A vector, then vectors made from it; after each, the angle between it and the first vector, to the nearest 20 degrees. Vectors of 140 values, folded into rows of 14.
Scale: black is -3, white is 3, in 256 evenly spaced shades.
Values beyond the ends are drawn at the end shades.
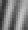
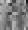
120 degrees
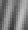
20 degrees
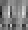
60 degrees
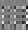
100 degrees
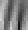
160 degrees
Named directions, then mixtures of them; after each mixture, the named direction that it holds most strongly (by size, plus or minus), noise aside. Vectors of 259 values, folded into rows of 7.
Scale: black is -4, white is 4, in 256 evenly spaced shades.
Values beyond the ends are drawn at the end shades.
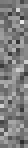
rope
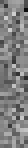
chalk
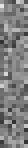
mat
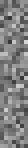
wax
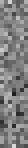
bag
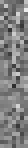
chalk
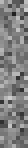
bag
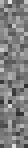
bag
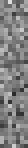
bag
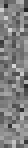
chalk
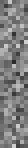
chalk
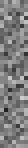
wax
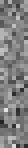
bag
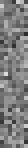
mat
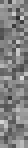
rope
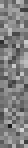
mat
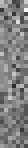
chalk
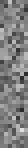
wax
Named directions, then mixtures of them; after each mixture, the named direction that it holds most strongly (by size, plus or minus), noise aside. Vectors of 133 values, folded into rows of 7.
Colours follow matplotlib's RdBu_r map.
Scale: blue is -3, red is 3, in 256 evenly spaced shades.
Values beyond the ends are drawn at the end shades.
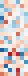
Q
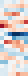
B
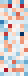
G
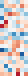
Q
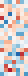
Q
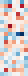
G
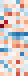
B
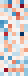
G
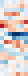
B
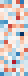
G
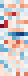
B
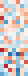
Q
